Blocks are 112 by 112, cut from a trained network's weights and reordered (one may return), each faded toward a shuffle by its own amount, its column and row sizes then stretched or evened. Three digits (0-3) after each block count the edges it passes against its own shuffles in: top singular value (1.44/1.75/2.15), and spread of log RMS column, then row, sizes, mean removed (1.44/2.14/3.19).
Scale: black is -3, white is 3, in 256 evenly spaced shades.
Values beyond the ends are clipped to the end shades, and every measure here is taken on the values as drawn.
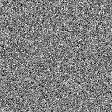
1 0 0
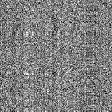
3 0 1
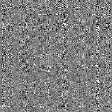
2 3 2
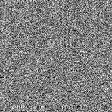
3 0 1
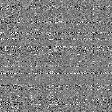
0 2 3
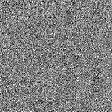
3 0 1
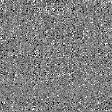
2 2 2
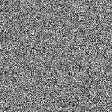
2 1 1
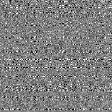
3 1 3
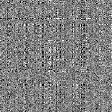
3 2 2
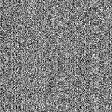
3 1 0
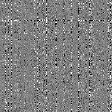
3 3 1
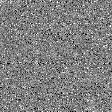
0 0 2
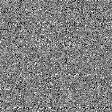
0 1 2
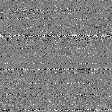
1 0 3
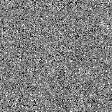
0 1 2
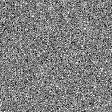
1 0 0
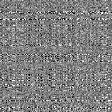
3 1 3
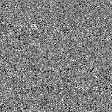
2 0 2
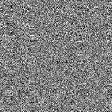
3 1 1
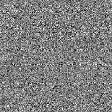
2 0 2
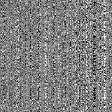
3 3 0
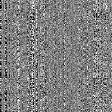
3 3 0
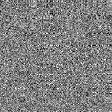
3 0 2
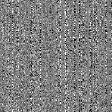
2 3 1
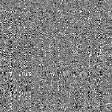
3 3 2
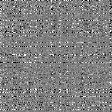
2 2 3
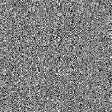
2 2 1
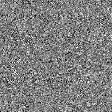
1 1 2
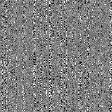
1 3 1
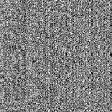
3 1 1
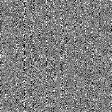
1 3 0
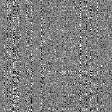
3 3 1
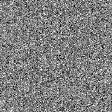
1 1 0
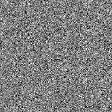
2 1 1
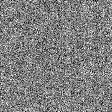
1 0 0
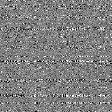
3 1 3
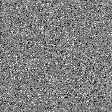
0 0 1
